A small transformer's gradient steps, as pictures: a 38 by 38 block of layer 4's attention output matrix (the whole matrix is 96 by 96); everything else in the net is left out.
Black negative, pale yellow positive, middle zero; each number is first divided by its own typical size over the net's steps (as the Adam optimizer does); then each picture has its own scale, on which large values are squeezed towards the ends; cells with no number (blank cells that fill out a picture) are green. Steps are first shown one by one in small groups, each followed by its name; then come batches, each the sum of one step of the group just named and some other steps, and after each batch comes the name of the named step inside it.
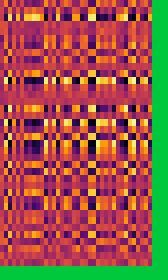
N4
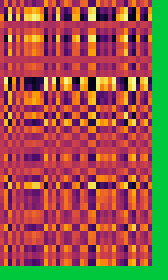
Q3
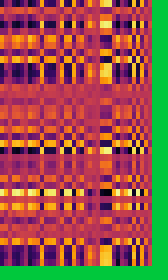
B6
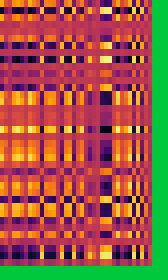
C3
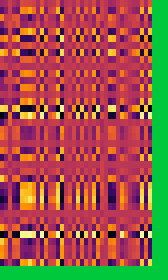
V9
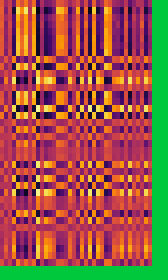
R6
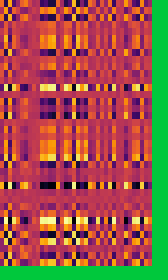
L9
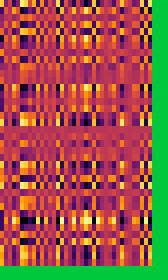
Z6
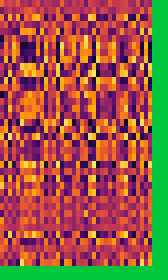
N4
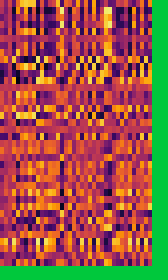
R6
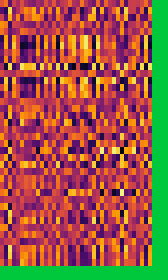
N4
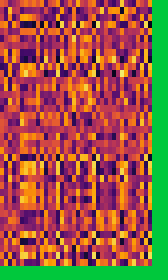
Z6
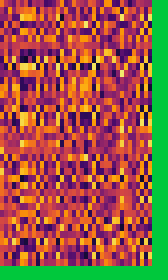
Z6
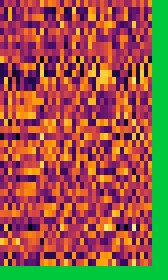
Q3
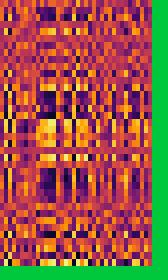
L9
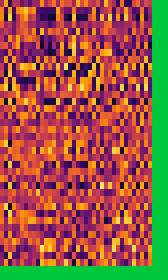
R6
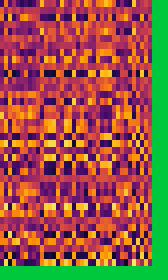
B6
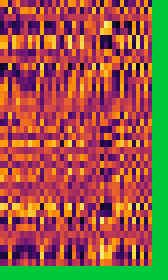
B6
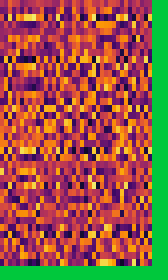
Q3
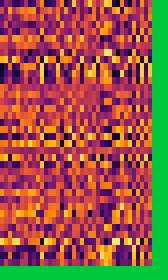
B6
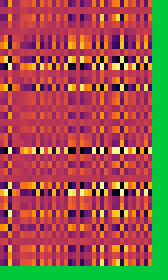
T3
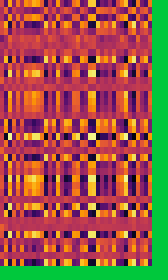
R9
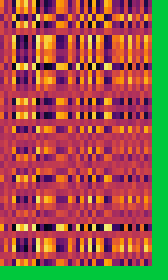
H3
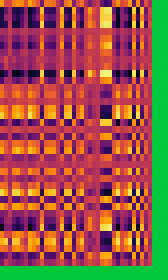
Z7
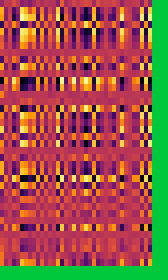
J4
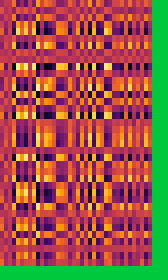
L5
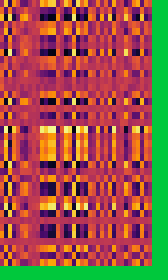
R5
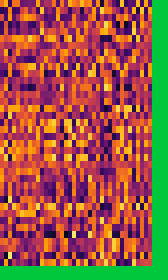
R9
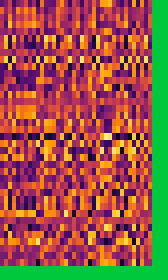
T3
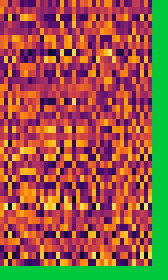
R5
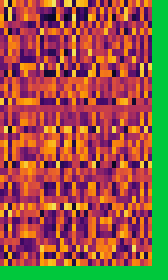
R5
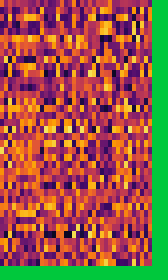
R9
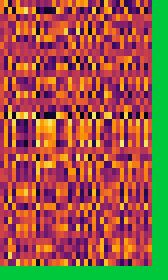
L5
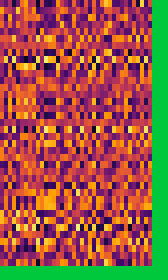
H3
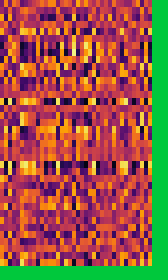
R5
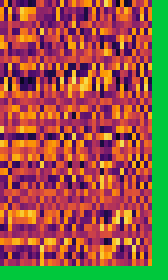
J4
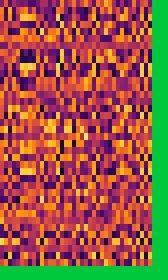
J4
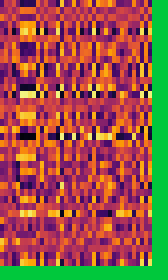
L5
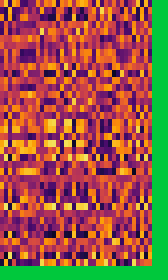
R5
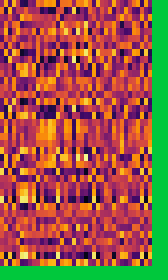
L5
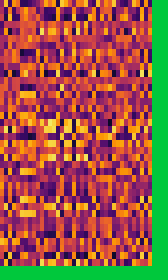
R5
